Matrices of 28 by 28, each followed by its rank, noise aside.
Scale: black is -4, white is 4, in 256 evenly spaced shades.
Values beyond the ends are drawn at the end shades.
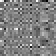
three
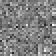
six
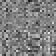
five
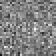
six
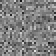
five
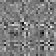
three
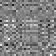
three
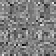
four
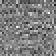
four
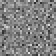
six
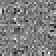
six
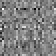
three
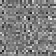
three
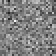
six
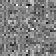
six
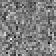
six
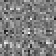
three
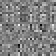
four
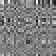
three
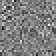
five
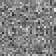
five
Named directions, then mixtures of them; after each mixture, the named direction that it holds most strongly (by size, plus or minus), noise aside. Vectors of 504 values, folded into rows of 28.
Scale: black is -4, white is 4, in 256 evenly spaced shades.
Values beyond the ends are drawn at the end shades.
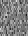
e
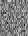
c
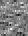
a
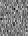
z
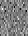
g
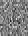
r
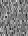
e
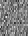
e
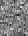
a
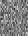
z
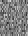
c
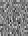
r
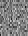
r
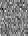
g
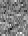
a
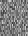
c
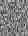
c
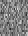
e
